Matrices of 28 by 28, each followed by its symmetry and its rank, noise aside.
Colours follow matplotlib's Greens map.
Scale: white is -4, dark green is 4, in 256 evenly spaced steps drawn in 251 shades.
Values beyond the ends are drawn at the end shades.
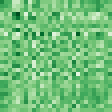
no symmetry, rank three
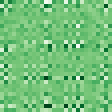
no symmetry, rank three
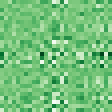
antisymmetric, rank two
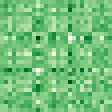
symmetric, rank two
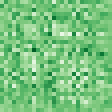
symmetric, rank three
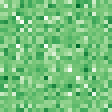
symmetric, rank four
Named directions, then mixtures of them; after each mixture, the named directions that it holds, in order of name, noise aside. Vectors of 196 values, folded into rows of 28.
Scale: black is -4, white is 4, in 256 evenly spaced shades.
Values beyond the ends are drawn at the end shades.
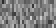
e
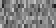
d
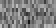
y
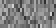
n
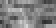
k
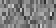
n.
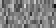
d, n.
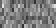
d.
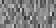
e, n.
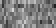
d, k.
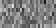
n, y.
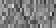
n.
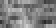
k.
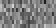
n, y.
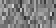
n.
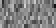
d, n.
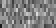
d, y.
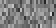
n.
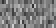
e, y.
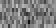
y.
